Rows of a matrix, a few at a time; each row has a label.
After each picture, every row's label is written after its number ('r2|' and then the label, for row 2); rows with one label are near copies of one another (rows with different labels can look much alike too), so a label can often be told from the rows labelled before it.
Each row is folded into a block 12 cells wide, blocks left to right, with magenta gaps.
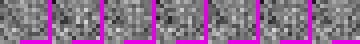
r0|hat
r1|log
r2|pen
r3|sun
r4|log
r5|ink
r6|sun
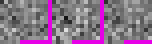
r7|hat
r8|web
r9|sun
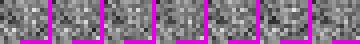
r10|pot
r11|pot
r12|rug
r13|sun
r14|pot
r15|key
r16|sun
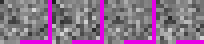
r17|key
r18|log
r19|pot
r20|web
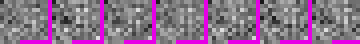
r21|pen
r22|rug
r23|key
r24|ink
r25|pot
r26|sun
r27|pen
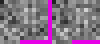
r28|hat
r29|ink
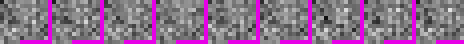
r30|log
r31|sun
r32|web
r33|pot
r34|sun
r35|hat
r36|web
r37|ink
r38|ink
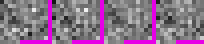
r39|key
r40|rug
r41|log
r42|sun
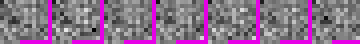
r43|rug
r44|hat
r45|sun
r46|sun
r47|pot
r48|ink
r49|rug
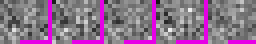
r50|web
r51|log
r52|sun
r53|ink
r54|key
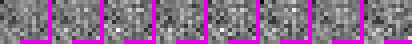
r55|sun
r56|pot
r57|pen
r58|web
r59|pen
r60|ink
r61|rug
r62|key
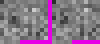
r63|ink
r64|ink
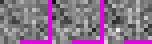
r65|pot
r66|sun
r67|log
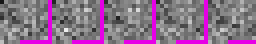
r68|sun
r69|pen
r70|rug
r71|sun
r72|log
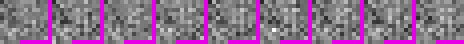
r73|sun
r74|log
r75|web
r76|pot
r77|hat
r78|pen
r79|web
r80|log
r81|sun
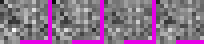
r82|log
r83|hat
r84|pot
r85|log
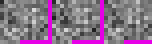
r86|ink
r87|hat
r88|log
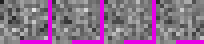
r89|key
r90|rug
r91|log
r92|sun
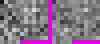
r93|hat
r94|key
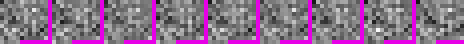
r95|pot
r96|log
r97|rug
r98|sun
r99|hat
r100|key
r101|rug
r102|pen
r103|key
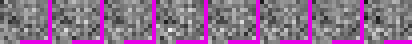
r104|rug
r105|pot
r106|sun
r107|pen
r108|pot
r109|sun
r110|key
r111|sun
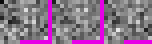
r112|sun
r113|rug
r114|log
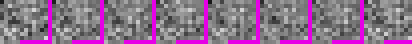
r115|key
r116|hat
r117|log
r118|hat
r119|ink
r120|rug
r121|hat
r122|hat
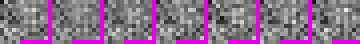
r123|hat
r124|hat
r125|web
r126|pot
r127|rug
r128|log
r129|ink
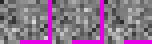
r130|sun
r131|pot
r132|web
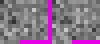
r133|ink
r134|rug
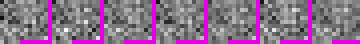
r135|sun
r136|pot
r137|pen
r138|sun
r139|pot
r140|hat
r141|key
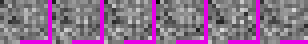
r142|rug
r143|sun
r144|log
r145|hat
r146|log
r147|key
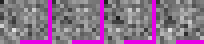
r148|ink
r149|rug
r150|rug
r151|web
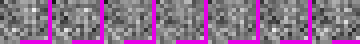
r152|hat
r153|ink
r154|sun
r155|sun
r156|sun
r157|web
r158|pot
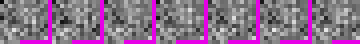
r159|sun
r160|log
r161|web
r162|hat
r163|web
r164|pen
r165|web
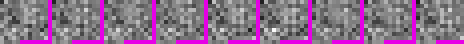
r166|web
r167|ink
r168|web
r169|pen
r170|hat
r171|hat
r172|ink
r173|hat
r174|rug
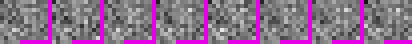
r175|pen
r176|sun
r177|web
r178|ink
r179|pen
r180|rug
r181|pot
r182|ink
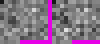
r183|ink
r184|ink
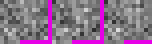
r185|pot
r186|key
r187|pen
